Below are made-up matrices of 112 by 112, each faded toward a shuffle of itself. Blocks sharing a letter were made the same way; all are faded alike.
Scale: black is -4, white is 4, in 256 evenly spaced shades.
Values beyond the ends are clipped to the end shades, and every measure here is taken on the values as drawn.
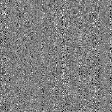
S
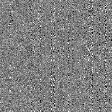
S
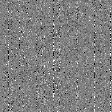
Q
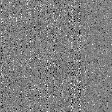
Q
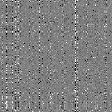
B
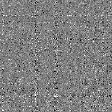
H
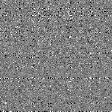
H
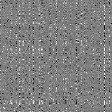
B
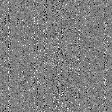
Q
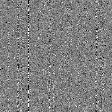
S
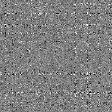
H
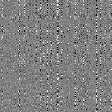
B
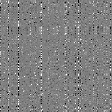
B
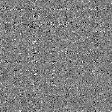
H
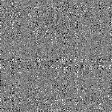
H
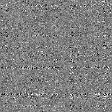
H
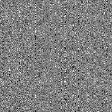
S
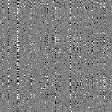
B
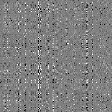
B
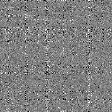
H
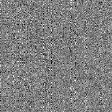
S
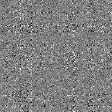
H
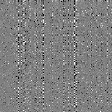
B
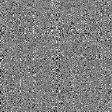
H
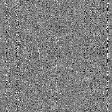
S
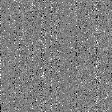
Q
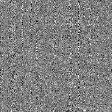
S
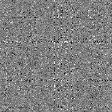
H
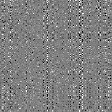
B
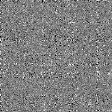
H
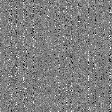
Q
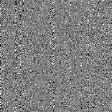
S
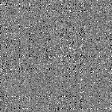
H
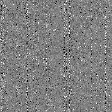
Q
